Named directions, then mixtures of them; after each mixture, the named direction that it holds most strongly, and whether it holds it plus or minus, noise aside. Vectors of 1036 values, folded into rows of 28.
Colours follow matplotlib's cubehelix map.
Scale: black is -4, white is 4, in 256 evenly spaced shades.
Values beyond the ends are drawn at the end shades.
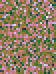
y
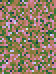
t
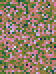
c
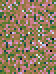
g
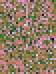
c, minus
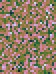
y, plus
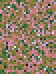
c, plus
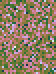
c, plus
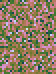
t, plus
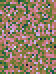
c, plus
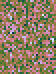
c, plus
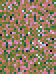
g, plus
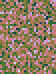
y, minus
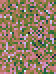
g, minus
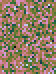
c, minus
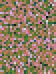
y, minus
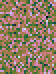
y, minus
